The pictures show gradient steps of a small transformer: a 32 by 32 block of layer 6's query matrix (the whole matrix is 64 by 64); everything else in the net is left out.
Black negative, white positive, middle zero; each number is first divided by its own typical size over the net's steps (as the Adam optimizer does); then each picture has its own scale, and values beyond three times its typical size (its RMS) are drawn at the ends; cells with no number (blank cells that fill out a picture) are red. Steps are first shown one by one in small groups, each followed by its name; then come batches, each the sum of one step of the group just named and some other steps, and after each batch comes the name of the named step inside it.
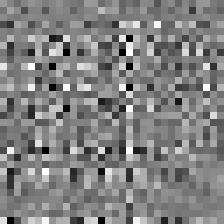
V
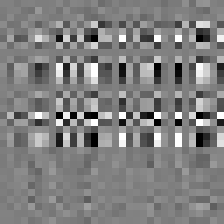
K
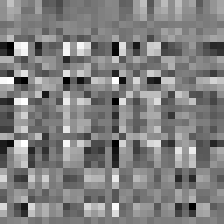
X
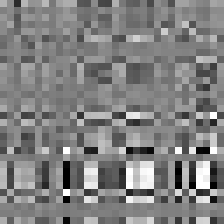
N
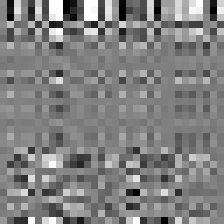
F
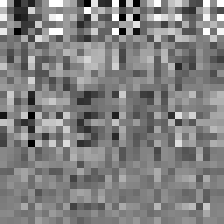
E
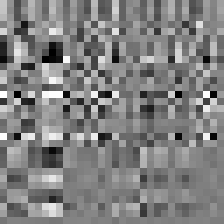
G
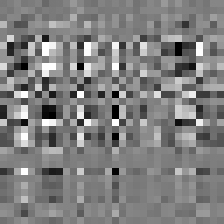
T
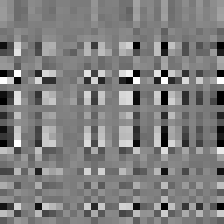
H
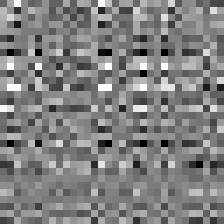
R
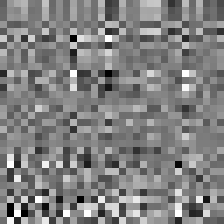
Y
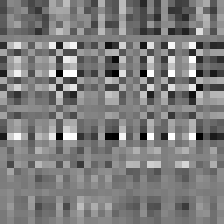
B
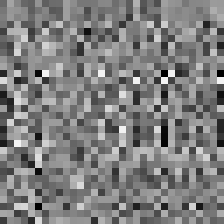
H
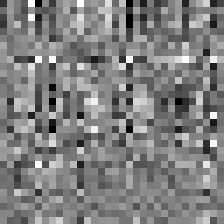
V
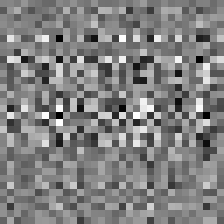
K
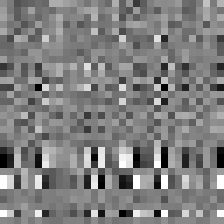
E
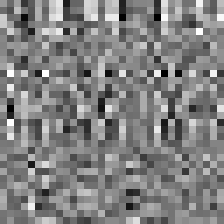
F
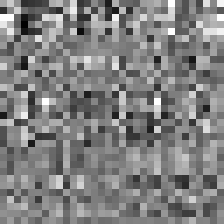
E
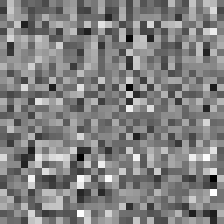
V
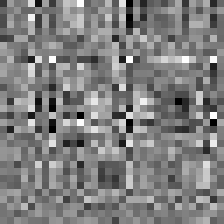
N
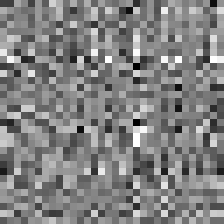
F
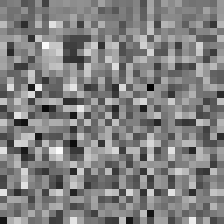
T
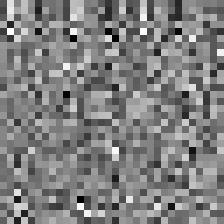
Y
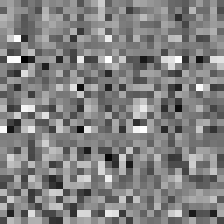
Y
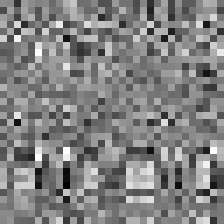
N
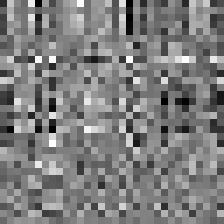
H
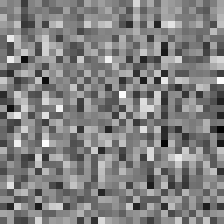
H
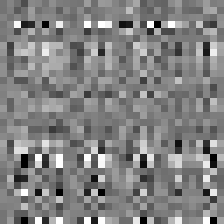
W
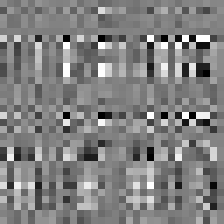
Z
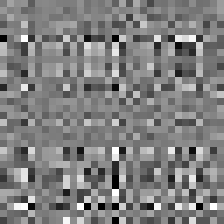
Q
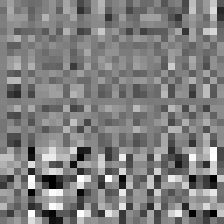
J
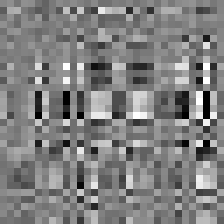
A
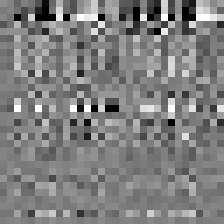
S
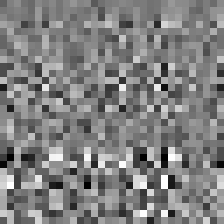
W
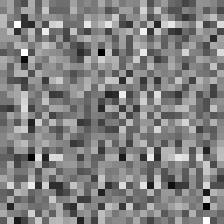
W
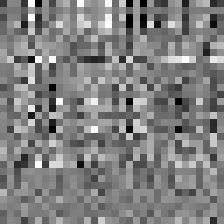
W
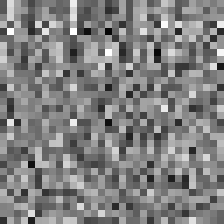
Q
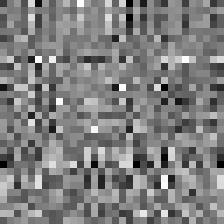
Q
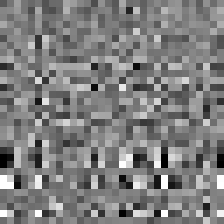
A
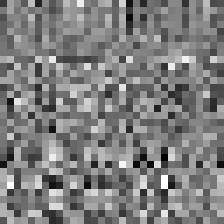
J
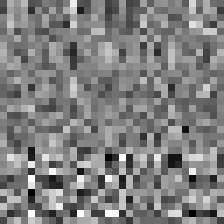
J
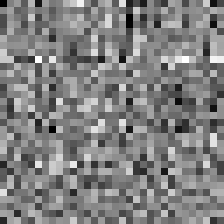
W
